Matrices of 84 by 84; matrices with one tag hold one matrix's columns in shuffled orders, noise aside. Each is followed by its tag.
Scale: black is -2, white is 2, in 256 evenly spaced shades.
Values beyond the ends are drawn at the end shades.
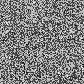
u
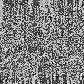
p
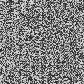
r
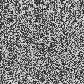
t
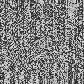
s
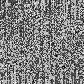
s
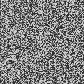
r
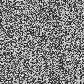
r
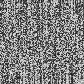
s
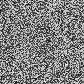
u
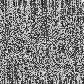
p
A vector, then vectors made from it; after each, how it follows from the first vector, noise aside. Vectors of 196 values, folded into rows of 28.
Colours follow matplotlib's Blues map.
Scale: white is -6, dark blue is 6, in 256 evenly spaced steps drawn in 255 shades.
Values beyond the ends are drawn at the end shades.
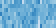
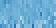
reversed, negated, partly zeroed.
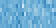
wrapped around, partly zeroed.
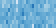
reversed, partly zeroed.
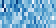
wrapped around, negated, scaled up.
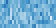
wrapped around.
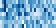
wrapped around, negated, scaled up.
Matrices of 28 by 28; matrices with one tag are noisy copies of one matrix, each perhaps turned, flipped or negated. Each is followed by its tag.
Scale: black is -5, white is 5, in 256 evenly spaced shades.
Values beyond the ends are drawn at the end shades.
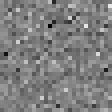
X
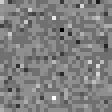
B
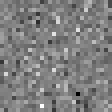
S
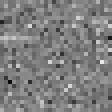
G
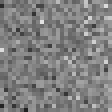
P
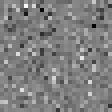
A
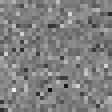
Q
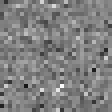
X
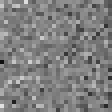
P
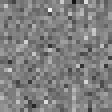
G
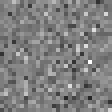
Q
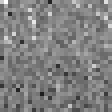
P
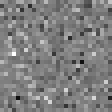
B
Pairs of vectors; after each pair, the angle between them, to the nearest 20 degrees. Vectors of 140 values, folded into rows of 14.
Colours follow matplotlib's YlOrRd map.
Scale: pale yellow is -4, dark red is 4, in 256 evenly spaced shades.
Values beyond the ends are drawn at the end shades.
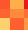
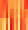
60 degrees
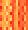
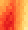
100 degrees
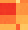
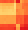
160 degrees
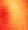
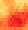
100 degrees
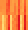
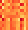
120 degrees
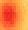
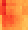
40 degrees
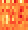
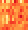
20 degrees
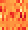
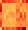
60 degrees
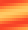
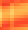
20 degrees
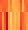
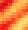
80 degrees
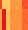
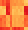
100 degrees
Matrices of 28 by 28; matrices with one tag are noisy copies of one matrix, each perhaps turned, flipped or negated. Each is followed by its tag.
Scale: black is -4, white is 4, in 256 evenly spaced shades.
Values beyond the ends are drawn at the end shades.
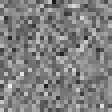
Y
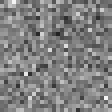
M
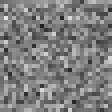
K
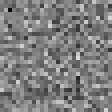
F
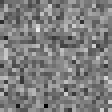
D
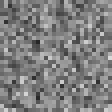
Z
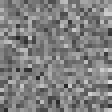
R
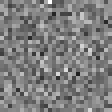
Y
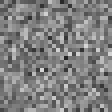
Y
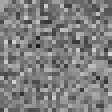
M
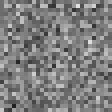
K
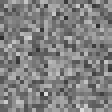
D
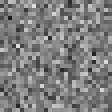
D
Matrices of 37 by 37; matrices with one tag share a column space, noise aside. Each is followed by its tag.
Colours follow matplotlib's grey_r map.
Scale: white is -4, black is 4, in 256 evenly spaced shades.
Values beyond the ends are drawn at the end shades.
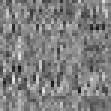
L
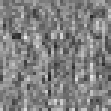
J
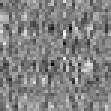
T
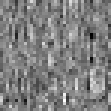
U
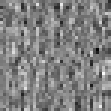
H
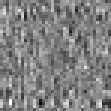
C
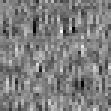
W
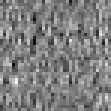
T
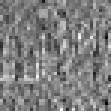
J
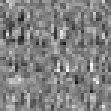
T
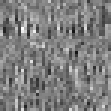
W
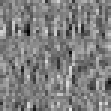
W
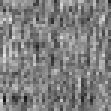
U
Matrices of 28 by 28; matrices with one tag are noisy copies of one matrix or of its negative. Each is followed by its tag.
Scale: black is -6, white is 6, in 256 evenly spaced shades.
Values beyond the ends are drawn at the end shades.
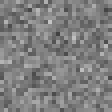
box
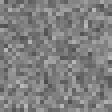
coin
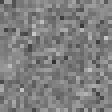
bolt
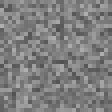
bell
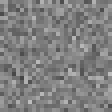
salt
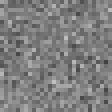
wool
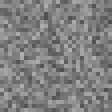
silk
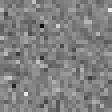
wool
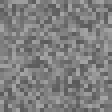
wool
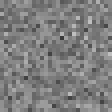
box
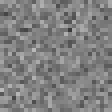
silk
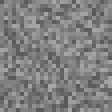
coin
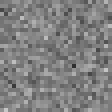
box
